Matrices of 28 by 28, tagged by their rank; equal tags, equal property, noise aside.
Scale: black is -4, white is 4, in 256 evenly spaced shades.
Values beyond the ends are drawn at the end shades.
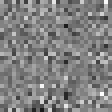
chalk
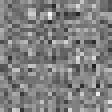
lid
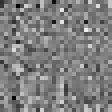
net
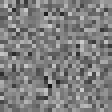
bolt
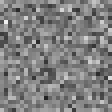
bolt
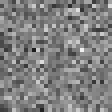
bolt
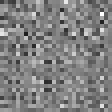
lid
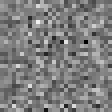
bolt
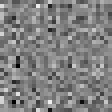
lid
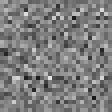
net
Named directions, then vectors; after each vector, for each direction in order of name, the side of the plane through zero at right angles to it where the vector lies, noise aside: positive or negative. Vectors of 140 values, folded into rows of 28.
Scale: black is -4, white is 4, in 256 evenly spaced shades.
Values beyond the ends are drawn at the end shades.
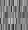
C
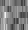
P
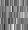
negative, negative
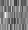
negative, positive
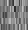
positive, negative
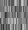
positive, negative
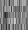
positive, negative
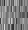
positive, positive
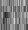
positive, negative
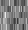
negative, positive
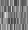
negative, positive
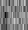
positive, negative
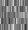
negative, negative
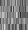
positive, positive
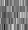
negative, negative
